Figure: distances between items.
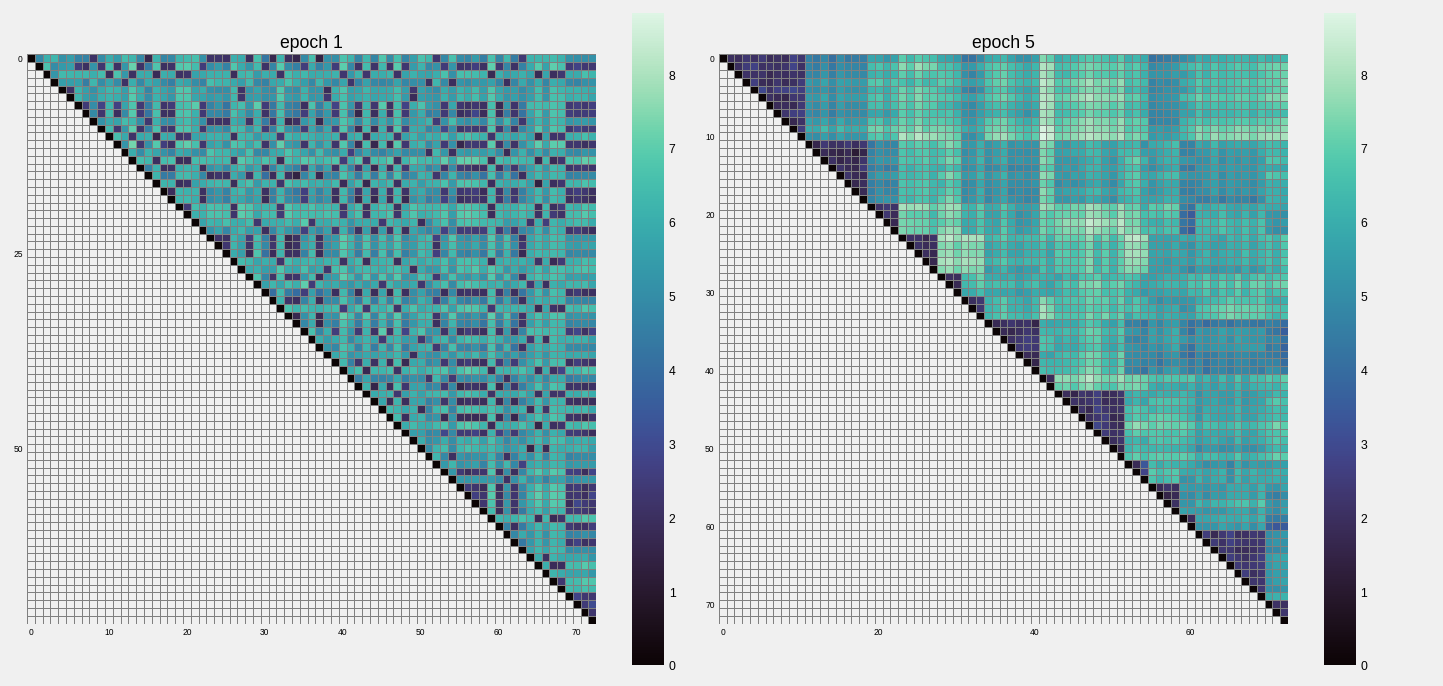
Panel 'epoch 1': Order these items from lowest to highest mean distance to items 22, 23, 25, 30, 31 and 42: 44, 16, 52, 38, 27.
44, 52, 38, 27, 16
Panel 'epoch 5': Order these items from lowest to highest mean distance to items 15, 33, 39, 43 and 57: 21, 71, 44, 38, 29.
38, 44, 71, 21, 29
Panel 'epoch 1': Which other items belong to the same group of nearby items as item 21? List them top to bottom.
29, 36, 45, 50, 64, 66
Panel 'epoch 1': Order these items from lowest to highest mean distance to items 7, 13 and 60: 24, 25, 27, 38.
25, 24, 38, 27
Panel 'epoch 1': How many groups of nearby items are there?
6
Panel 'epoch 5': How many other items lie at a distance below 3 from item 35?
6
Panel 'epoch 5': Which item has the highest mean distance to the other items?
41
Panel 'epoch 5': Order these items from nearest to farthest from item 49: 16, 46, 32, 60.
46, 16, 60, 32
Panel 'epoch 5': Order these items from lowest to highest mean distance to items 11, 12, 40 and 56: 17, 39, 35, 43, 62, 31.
17, 39, 35, 62, 31, 43
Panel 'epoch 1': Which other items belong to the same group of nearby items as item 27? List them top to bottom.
4, 5, 38, 49
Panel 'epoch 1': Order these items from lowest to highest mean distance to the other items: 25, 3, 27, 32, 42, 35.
42, 35, 25, 3, 32, 27
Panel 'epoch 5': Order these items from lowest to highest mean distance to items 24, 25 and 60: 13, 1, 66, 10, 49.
66, 13, 49, 1, 10
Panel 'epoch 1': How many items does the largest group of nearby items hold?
27
